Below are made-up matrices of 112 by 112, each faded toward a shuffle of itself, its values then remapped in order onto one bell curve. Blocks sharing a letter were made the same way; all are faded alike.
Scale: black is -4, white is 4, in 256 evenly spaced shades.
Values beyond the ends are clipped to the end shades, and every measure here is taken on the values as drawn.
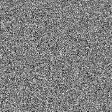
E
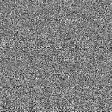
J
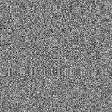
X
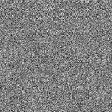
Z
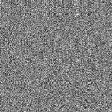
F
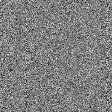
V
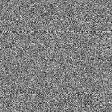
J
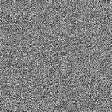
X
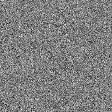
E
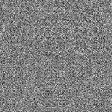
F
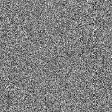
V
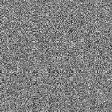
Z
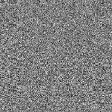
Z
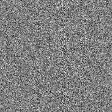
V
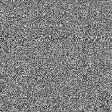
J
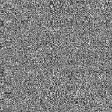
Z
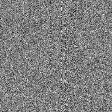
V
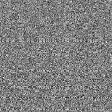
J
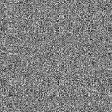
Z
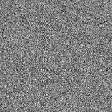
F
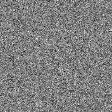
E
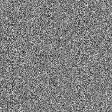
V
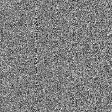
V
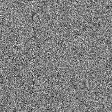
E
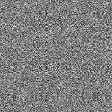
Z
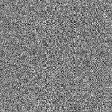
X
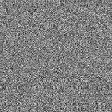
F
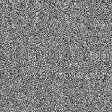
X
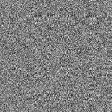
F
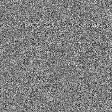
E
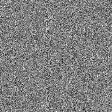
V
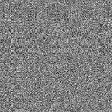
X
